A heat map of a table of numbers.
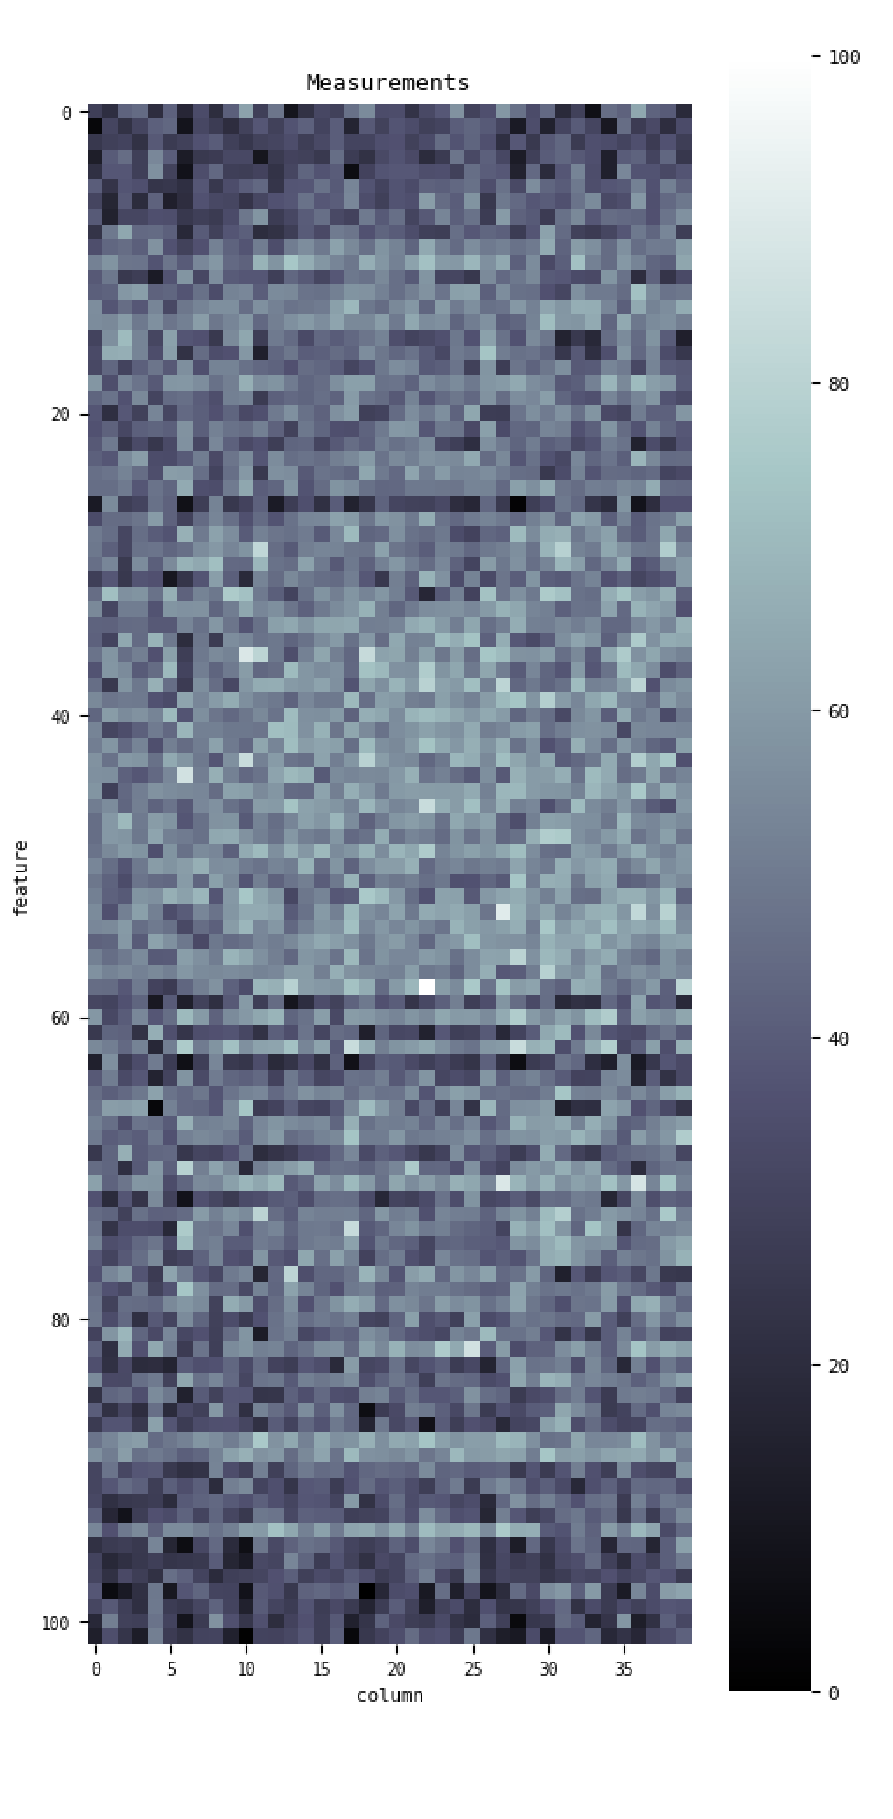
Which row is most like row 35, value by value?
82
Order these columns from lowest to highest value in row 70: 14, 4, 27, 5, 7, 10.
10, 27, 5, 7, 4, 14
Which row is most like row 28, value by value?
51
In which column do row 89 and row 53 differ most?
27
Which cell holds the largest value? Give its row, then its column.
58, 22
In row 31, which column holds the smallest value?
5
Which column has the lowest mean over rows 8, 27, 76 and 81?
6
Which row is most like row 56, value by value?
39
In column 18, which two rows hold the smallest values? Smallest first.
98, 86
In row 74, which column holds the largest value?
17
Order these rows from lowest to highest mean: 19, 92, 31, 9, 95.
95, 92, 31, 19, 9
